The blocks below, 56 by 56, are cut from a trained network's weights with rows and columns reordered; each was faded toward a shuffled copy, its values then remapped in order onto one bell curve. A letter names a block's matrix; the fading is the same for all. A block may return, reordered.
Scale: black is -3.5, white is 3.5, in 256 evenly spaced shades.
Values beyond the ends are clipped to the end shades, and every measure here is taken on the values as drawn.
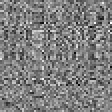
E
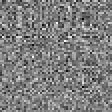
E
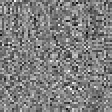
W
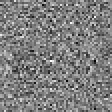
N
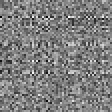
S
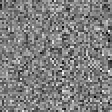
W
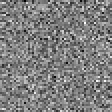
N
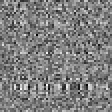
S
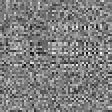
S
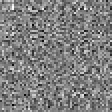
E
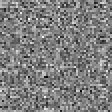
N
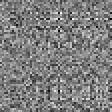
S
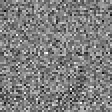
N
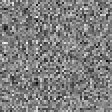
E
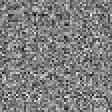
N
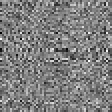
S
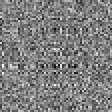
S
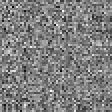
N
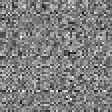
E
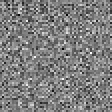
W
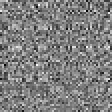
E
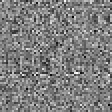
N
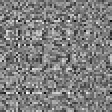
S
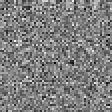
N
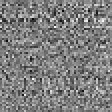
E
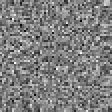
W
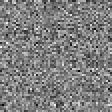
N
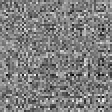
S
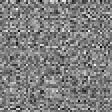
E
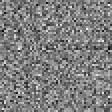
N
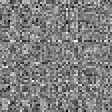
E
